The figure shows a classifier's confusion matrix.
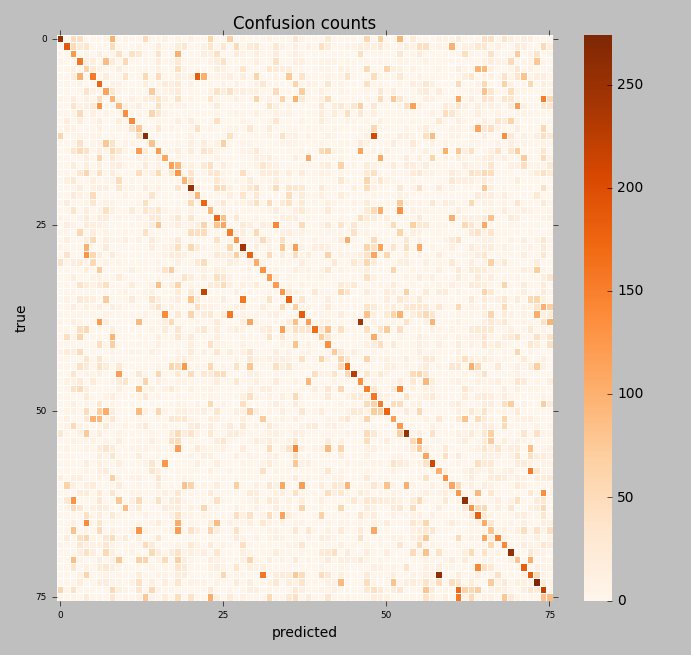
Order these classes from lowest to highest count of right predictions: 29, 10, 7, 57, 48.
7, 10, 48, 29, 57
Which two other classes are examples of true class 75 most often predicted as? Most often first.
61, 23
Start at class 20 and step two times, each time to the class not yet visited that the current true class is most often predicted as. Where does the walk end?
4
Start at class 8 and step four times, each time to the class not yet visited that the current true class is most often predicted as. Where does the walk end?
34
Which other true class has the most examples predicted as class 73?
37
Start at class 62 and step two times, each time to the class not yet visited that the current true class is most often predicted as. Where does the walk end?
18
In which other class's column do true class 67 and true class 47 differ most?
52
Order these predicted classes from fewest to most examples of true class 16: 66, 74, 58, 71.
58, 66, 74, 71
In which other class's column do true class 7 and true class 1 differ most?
60
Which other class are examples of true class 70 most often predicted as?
72
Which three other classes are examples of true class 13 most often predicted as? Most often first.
48, 68, 57
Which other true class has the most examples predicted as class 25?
24
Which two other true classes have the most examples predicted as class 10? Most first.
63, 3
